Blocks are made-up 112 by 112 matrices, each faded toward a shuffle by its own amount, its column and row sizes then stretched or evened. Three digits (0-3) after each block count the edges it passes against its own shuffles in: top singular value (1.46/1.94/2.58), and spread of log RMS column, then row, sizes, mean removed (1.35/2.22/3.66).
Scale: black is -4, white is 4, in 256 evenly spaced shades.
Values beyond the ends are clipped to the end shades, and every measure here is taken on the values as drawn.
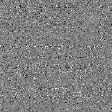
1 1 2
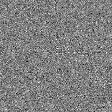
1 0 1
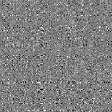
2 1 2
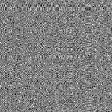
3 1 1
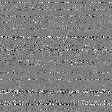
1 0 3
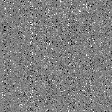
1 2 0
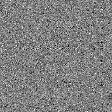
1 1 1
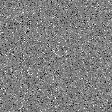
1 1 0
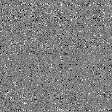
0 1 2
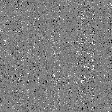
0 2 1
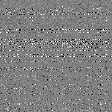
1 1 3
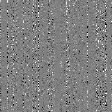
1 3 0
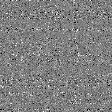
0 1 2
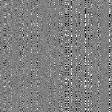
3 3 1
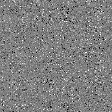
1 1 1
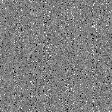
0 2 0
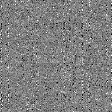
2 2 0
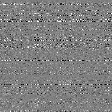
2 1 3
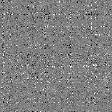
1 2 2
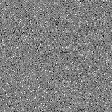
2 0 0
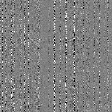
2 3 1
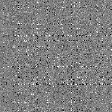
2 2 2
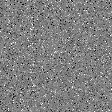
0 1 0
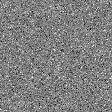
1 0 0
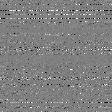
2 0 3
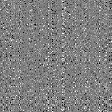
3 2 1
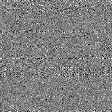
2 0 2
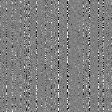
3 3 0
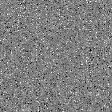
1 1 0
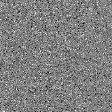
1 1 0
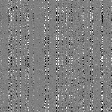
3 3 1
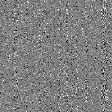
2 2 0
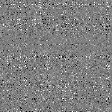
1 2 2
